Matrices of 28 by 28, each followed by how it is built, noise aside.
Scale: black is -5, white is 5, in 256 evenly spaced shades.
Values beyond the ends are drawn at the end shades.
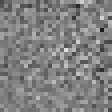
upper triangular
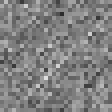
Hankel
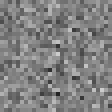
repeating rows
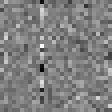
uneven columns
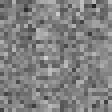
blocks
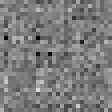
low rank
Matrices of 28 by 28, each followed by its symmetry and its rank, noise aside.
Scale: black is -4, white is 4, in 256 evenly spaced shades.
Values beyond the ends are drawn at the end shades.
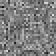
no symmetry, rank six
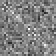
symmetric, rank six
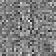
no symmetry, rank seven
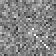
symmetric, rank seven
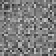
symmetric, rank six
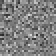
no symmetry, rank seven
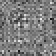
symmetric, rank five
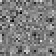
symmetric, rank six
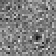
symmetric, rank five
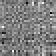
antisymmetric, rank six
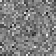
symmetric, rank seven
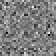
no symmetry, rank seven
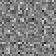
no symmetry, rank five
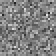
symmetric, rank six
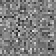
no symmetry, rank six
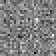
antisymmetric, rank six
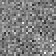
symmetric, rank five
